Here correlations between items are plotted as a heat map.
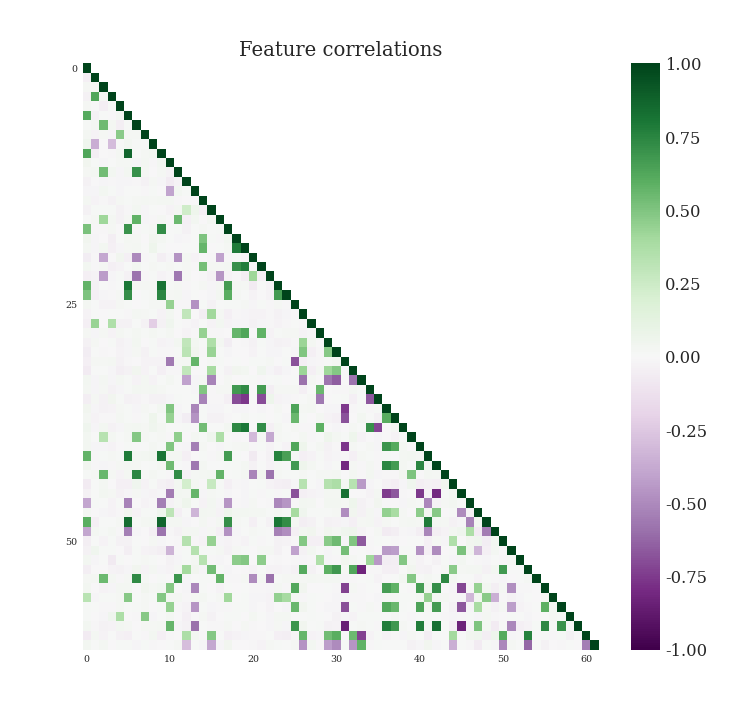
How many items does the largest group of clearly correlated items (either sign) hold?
14
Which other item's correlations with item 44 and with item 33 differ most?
53
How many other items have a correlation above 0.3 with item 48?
8
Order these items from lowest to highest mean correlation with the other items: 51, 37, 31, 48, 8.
31, 51, 8, 37, 48
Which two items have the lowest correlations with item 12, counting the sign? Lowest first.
33, 61
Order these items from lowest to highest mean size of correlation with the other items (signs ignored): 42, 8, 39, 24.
8, 39, 24, 42
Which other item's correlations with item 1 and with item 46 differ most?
3
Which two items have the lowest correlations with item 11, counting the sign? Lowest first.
22, 20
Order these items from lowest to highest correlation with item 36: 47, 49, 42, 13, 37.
13, 49, 47, 37, 42
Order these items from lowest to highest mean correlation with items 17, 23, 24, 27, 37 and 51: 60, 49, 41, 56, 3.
49, 60, 3, 56, 41
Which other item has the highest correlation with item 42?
59
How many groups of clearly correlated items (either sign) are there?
7
